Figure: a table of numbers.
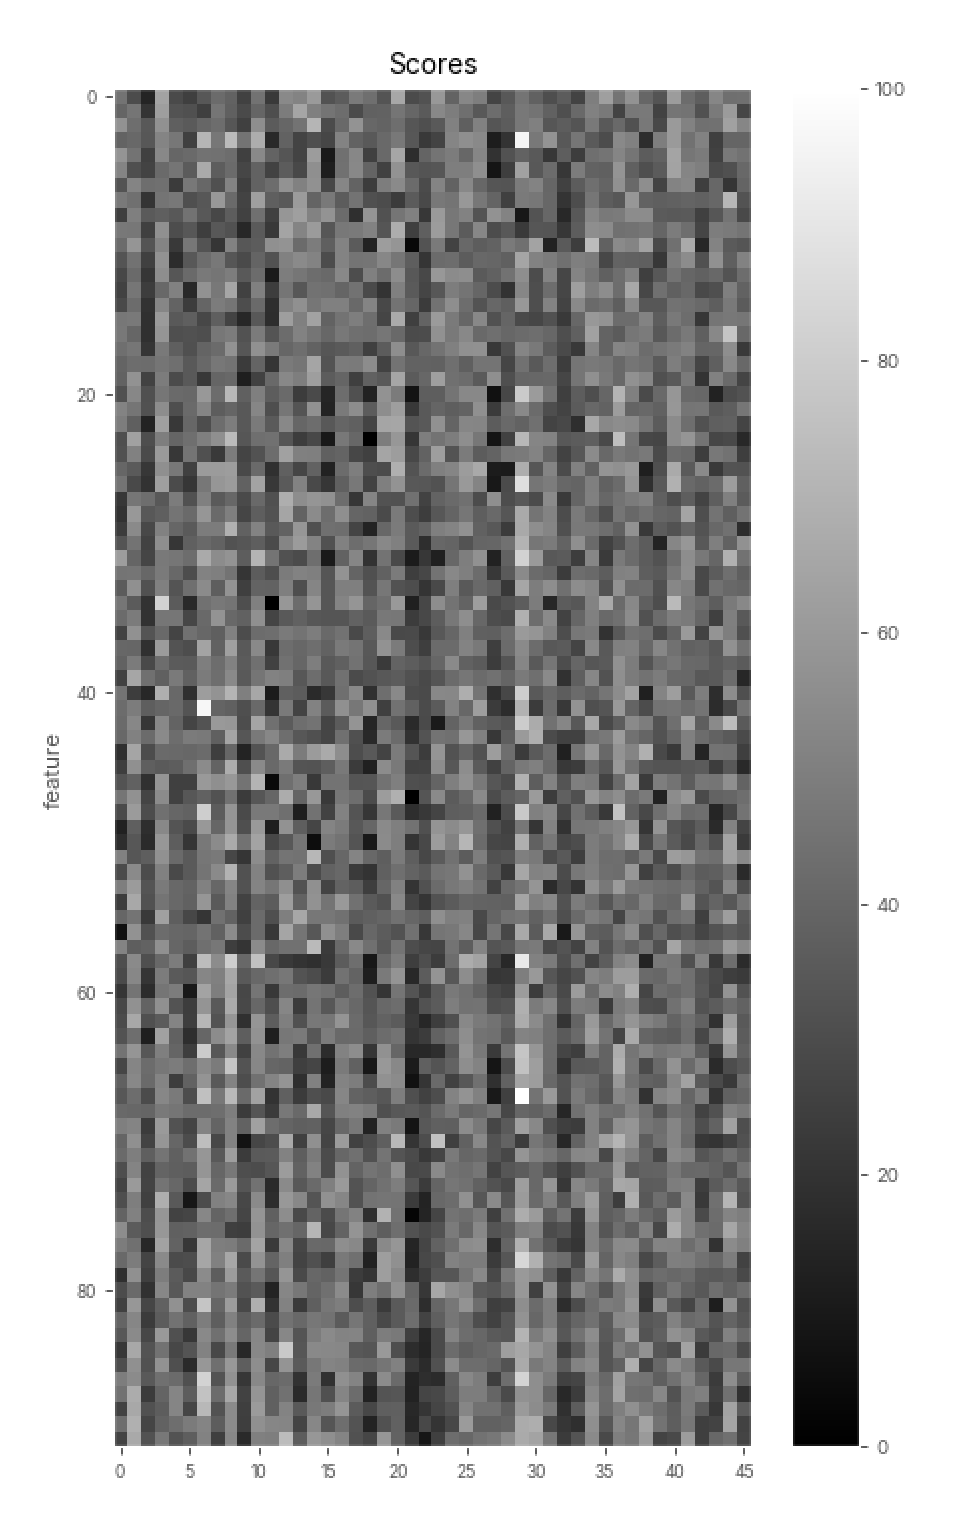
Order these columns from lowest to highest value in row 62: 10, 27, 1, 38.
27, 38, 10, 1
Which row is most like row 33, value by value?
71
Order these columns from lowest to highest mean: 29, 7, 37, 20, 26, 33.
33, 7, 26, 20, 37, 29
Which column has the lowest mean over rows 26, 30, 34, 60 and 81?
11
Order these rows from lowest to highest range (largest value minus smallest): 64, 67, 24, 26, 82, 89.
82, 24, 89, 64, 26, 67
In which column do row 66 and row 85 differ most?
15
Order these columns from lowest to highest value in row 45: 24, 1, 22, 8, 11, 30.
22, 24, 11, 30, 1, 8
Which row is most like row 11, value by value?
30
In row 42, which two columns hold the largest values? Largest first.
29, 44
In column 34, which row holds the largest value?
10
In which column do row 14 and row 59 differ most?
18
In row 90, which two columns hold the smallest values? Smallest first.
22, 9
